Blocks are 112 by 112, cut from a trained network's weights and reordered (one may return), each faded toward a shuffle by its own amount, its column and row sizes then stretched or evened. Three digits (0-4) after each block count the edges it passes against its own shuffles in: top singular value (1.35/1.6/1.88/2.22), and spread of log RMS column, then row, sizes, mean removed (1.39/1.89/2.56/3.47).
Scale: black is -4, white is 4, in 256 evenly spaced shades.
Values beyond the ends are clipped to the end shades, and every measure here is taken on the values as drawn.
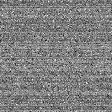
3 0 0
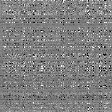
2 3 4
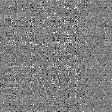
1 3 2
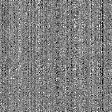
4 3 2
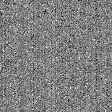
1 1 0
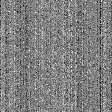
4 3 0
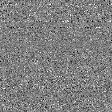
0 0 3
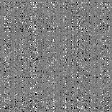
1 4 3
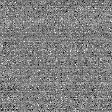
2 2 1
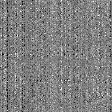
4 3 2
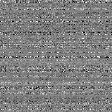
3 2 4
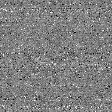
0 0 2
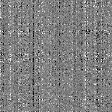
4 3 3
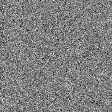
0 1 0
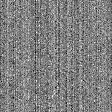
4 2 0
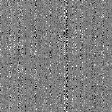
1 4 1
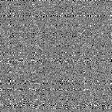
3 2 4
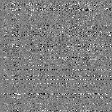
0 3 4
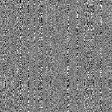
3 4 0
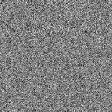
3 1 1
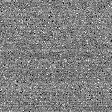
1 0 0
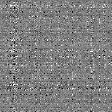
2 3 3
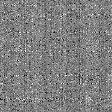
2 1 3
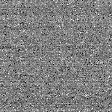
1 1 0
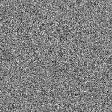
1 0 1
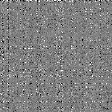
1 3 3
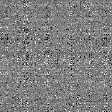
2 3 2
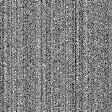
4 2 0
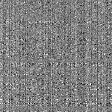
4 0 3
